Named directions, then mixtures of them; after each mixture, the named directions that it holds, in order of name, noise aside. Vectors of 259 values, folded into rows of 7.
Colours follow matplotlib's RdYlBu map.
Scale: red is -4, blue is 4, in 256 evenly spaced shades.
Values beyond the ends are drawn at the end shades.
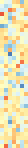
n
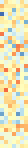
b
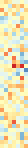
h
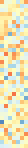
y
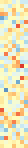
b, h.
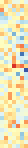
b, h.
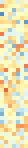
b.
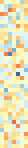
h, n, y.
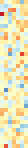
b, n.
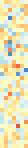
b, h, n.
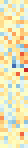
b, h.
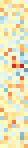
h.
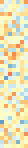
y.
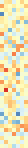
b.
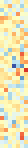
h.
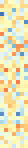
b.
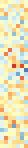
h.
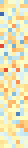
b, y.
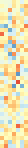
b, n.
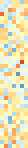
n, y.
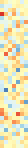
b, h.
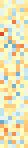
b, n, y.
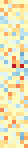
h.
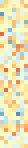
b.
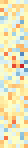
h.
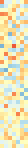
b, y.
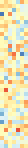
b, n, y.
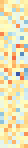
b, h, y.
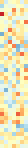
b.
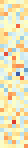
h, n, y.
